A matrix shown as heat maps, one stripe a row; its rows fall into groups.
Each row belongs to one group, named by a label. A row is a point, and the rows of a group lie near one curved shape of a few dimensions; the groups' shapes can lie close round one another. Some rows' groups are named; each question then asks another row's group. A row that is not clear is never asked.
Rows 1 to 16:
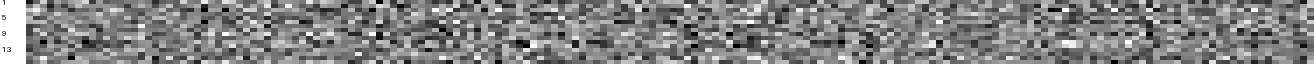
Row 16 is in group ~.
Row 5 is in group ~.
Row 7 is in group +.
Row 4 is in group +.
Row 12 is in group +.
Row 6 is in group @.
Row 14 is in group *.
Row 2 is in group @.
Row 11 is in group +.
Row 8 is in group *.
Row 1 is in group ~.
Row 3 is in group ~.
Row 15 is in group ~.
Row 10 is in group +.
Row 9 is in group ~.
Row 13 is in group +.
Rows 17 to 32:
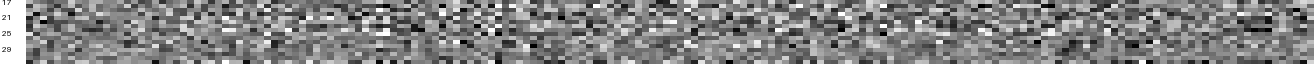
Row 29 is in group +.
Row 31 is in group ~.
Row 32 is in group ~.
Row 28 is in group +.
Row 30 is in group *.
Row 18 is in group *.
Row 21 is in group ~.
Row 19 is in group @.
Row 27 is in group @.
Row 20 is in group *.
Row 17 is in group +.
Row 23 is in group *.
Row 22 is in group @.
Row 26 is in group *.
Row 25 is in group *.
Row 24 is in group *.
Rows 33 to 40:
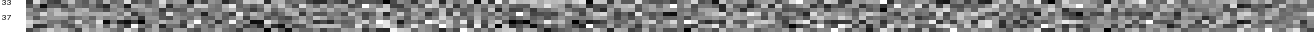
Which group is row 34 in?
@
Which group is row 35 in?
*
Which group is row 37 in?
*
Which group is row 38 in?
+
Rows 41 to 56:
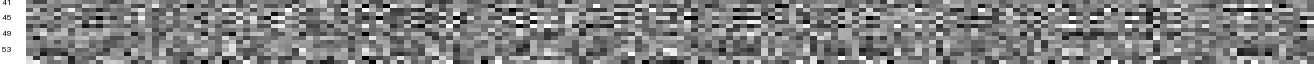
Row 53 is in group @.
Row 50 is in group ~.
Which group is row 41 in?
~
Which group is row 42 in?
*
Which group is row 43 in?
*
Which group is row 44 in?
@
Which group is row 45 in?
+
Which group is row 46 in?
@
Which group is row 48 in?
~
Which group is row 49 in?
@
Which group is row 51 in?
+
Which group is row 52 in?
+
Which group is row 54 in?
@
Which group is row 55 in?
*
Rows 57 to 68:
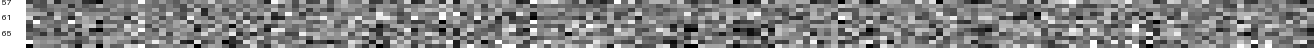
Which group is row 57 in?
+
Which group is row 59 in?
~
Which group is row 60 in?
@
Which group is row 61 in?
*
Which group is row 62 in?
*
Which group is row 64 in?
+
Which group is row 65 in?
@
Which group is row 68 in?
+
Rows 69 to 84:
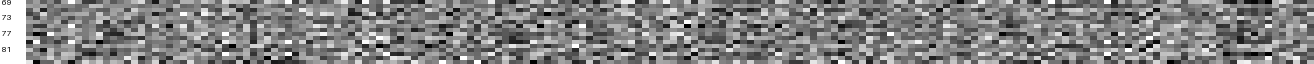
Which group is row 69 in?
*
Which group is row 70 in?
+
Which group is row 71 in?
@
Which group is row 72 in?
~
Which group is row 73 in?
*
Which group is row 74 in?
+
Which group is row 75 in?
~
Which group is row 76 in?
*
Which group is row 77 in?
~
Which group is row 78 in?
+
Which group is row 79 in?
*
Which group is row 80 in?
+
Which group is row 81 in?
~
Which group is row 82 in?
*
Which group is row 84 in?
*
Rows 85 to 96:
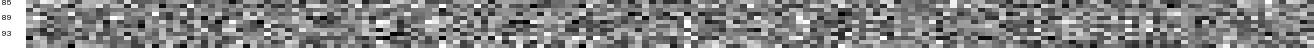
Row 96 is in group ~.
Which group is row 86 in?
*
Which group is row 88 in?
~
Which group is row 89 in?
~
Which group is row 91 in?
+
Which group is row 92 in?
@
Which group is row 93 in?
@
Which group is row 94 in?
*
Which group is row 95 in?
@
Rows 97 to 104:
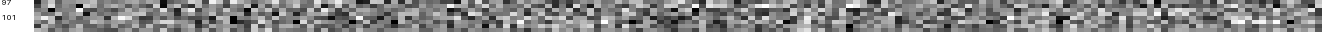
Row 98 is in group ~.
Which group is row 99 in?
~
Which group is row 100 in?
@
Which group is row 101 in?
~
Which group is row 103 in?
*
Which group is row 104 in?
~
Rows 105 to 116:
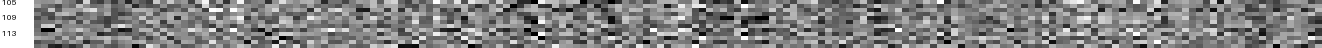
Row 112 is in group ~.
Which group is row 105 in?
+
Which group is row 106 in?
+
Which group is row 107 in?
~
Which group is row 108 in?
~
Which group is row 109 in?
@
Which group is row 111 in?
~
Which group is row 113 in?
+
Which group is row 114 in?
+
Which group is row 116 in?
@
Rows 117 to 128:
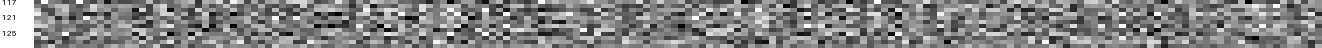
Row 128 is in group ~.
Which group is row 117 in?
*
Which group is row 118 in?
*
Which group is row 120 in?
~
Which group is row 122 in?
+
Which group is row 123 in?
~
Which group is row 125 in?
*
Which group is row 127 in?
@
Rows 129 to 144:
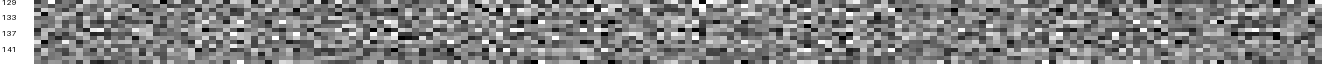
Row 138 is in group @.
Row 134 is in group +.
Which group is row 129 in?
~
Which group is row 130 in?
+
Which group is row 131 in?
*
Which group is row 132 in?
*
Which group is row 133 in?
~
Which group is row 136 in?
+
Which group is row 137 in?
*
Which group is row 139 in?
*
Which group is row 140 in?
~
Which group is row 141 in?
*
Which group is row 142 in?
*
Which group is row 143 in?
~
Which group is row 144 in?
+
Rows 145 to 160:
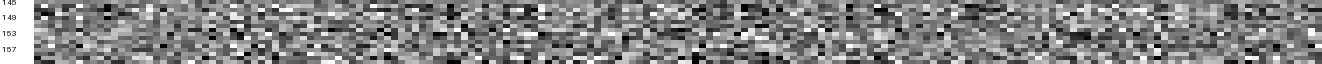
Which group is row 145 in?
*
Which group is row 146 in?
*
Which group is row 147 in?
+
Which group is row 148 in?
~
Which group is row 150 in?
~
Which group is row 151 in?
@
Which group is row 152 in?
~
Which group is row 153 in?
+
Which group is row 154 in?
@
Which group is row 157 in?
+
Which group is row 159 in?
+
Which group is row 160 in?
~
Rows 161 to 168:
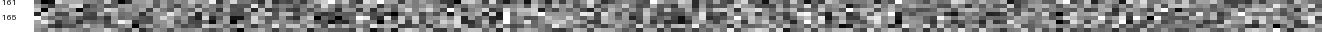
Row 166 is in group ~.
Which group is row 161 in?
~
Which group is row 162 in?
~
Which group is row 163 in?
*
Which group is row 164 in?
*
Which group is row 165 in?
~
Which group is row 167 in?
@
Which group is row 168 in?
@
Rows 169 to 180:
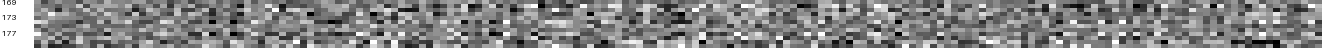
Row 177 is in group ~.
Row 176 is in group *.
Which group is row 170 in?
+
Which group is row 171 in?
@
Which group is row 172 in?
@
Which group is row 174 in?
~
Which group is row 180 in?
@
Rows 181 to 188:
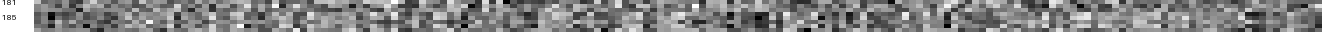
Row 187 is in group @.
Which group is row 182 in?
@
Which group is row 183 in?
~
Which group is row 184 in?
@
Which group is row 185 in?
@
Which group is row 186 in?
+
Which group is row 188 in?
*
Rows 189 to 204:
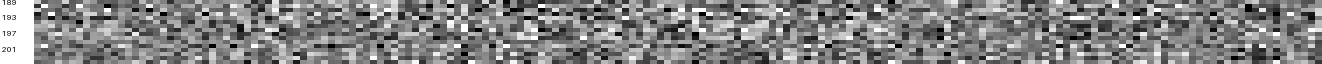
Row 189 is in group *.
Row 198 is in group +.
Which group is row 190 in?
*
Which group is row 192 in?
~
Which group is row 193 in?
+
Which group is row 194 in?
~
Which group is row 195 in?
@
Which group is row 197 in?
@
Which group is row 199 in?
*
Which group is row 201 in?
*
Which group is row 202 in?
@
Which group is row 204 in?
@
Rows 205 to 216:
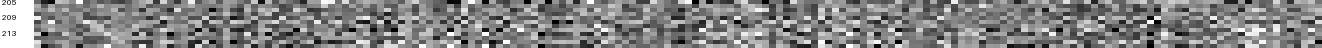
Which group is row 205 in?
~
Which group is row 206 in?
+
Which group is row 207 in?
@
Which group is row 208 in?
+
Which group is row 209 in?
~
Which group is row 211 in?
+
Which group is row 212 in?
*
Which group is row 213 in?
*
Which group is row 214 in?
+
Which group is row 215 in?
~
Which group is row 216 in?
*
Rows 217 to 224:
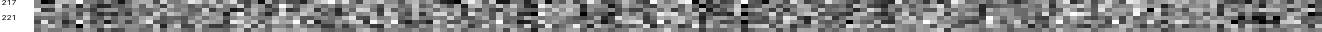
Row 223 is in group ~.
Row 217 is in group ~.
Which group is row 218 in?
+
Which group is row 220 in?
+
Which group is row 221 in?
*
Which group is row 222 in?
*
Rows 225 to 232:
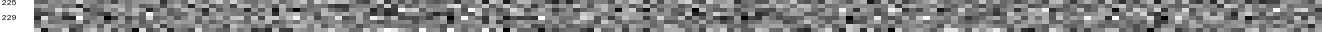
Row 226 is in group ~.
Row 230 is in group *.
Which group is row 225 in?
~
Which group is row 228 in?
+
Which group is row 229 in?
*
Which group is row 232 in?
*
